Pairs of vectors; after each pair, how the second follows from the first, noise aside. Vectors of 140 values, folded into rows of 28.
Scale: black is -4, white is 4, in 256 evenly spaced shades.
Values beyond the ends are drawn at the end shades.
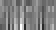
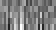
copied.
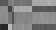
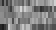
copied.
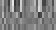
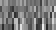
reversed.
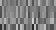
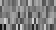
copied.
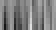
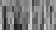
copied.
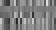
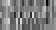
negated.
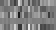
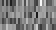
reversed.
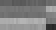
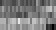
copied.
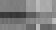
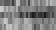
reversed.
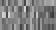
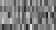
reversed, negated.
